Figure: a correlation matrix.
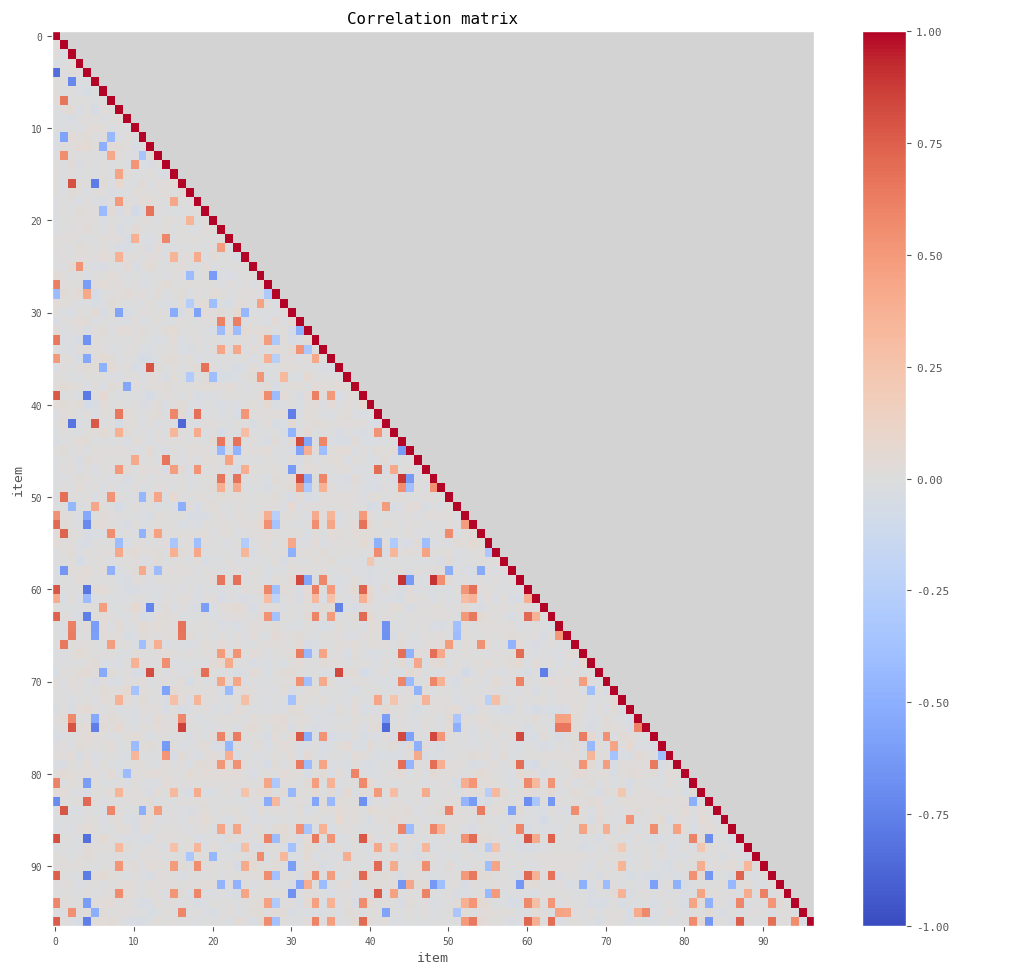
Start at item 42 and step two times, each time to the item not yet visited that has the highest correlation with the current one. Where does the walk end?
51
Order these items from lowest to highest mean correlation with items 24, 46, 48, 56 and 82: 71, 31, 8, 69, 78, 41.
71, 69, 78, 31, 8, 41
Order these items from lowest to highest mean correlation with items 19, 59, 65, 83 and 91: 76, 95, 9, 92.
92, 9, 95, 76
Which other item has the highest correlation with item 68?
14
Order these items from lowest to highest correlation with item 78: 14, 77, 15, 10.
77, 15, 10, 14
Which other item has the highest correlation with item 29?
26
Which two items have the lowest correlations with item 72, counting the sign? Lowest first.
30, 55
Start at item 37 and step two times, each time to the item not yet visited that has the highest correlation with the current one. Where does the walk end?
89
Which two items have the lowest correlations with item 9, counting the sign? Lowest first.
38, 80
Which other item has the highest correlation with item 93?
41
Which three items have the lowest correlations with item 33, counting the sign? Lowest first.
4, 83, 28
